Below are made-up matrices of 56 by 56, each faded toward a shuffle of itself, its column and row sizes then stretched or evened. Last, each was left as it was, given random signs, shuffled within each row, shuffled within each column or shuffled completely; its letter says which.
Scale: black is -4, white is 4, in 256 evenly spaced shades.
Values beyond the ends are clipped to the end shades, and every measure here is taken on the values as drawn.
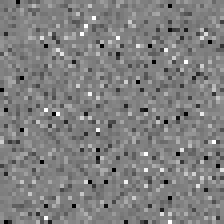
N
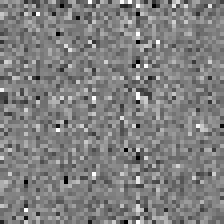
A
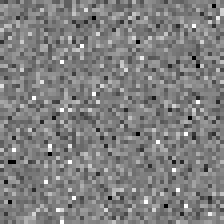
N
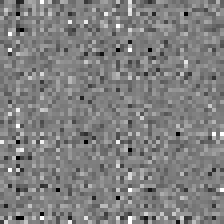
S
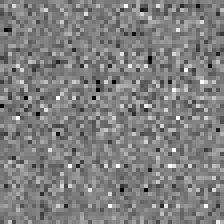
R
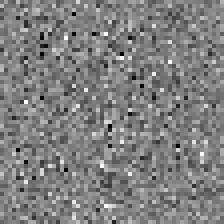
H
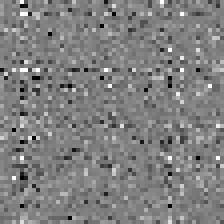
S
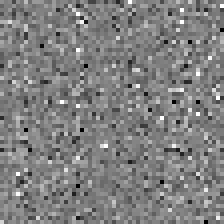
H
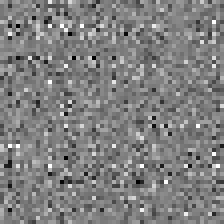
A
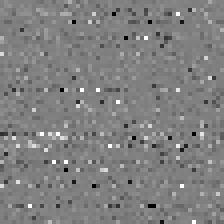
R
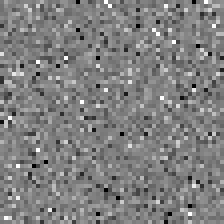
N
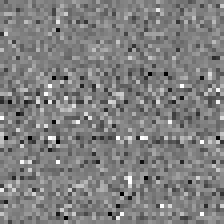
R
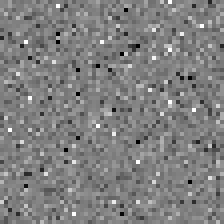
N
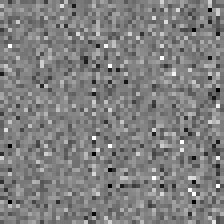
H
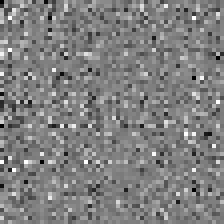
A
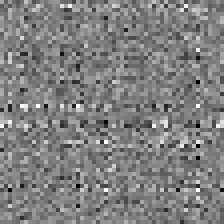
S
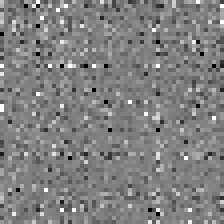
A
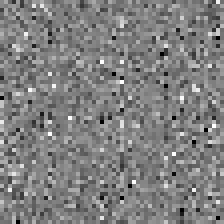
H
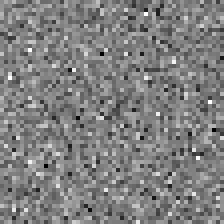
N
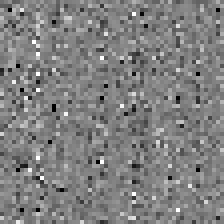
H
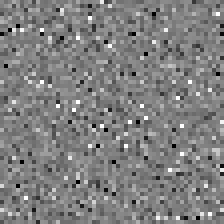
N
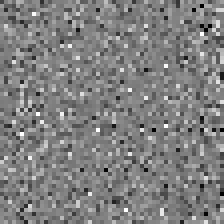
H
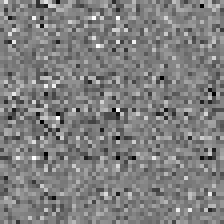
A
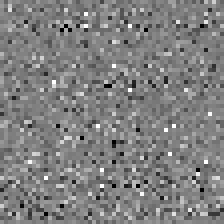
R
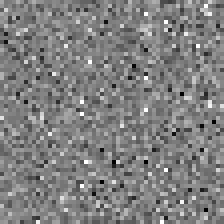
N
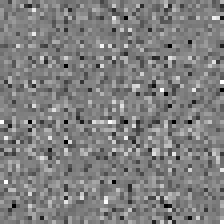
A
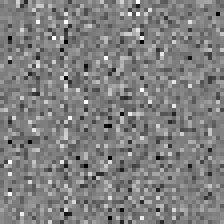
H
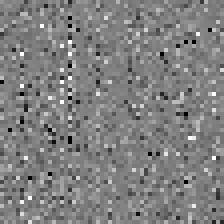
H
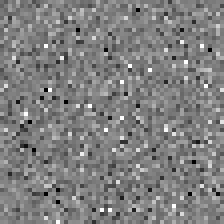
N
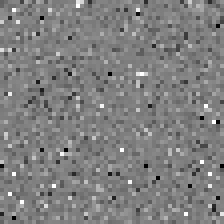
N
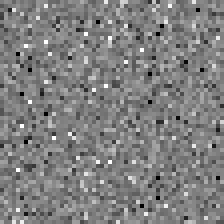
N
